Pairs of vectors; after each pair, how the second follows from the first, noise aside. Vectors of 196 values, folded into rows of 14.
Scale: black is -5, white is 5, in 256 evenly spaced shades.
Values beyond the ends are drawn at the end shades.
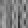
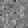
wrapped around, partly zeroed.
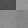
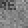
partly zeroed.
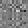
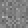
reversed, negated, shrunk.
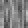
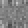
wrapped around, partly zeroed.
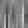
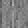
wrapped around, negated, shrunk.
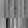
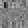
wrapped around, partly zeroed.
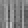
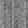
wrapped around, shrunk.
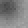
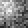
negated, scaled up.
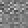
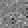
reversed, negated, partly zeroed.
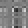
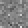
wrapped around, partly zeroed.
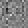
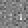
reversed, negated, partly zeroed.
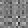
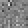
reversed, negated, partly zeroed.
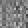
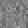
shrunk.
